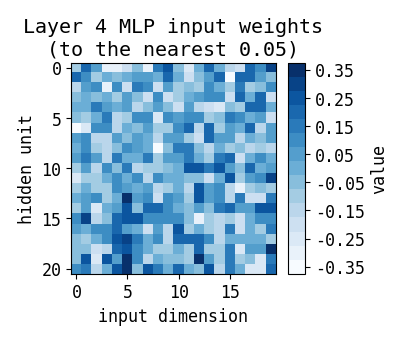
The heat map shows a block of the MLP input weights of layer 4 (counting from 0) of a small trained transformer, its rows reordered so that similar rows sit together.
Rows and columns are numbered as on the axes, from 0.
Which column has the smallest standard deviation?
6
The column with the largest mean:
5
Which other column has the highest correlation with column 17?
18
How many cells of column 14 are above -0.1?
13
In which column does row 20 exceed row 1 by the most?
15
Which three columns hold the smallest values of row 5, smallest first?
8, 19, 4
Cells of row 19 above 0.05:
7
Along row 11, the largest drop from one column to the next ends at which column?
16
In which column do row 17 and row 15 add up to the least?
14
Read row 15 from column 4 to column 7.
0.2 0.25 0.25 0.1
